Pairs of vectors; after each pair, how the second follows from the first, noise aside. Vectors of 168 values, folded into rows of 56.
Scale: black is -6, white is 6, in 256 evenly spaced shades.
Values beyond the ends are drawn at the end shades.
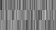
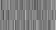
wrapped around, negated, partly zeroed.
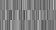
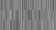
negated, shrunk.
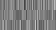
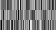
reversed, negated, scaled up.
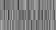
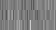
wrapped around, negated, partly zeroed.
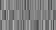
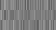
shrunk.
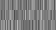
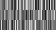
reversed, negated, scaled up.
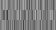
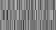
copied.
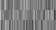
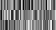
reversed, scaled up.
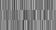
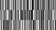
reversed, scaled up.
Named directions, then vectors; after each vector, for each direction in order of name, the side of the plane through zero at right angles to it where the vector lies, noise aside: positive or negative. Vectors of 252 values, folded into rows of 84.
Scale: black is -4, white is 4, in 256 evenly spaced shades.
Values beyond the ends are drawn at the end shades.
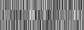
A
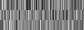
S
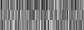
negative, positive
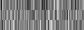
negative, positive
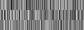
negative, positive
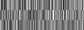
negative, negative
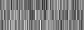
negative, positive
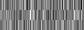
positive, positive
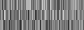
positive, negative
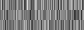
negative, negative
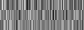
positive, positive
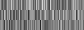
positive, negative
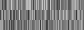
positive, negative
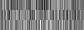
negative, positive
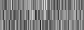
positive, negative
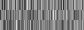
negative, negative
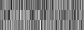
negative, positive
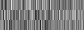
positive, negative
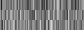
negative, positive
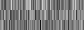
positive, negative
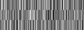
positive, positive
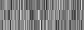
negative, positive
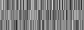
positive, positive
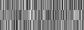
positive, positive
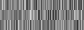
positive, positive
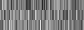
negative, positive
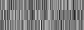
negative, positive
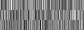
positive, negative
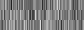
negative, positive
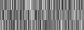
positive, negative
